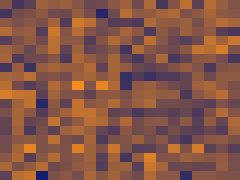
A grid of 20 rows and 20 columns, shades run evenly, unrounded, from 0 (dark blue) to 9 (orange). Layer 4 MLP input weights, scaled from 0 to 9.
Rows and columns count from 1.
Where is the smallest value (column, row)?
4, 20
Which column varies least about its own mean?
6
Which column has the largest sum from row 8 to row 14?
7
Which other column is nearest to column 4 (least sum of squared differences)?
16
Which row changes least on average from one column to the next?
9
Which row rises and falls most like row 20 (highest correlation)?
12
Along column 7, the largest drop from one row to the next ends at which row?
11
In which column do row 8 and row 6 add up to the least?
3
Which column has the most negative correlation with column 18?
8
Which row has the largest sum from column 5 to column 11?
10
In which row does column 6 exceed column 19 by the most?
15
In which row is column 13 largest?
18
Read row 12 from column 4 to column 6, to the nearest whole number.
1 5 3
